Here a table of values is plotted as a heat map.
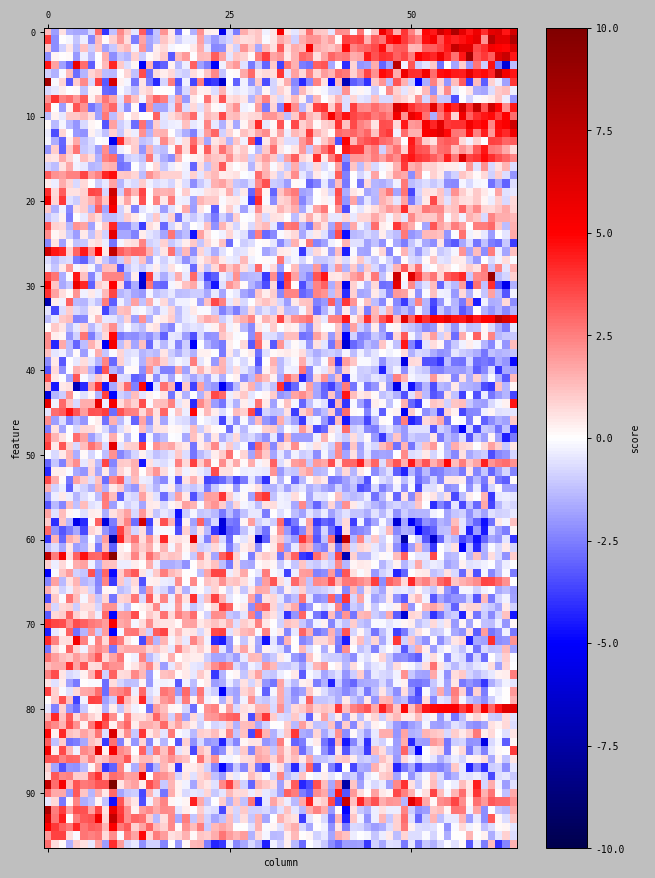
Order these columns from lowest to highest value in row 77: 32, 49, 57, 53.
57, 53, 49, 32
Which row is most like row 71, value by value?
64
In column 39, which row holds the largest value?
10
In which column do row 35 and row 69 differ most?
9
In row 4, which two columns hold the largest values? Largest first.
48, 4
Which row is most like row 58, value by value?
42
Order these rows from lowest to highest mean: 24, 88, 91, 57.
57, 24, 88, 91
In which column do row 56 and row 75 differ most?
53
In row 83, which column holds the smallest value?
28
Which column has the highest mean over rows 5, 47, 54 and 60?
41
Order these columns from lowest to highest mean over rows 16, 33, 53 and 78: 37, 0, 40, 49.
40, 37, 49, 0
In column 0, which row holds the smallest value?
32
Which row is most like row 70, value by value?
94
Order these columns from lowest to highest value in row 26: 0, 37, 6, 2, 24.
24, 37, 6, 2, 0
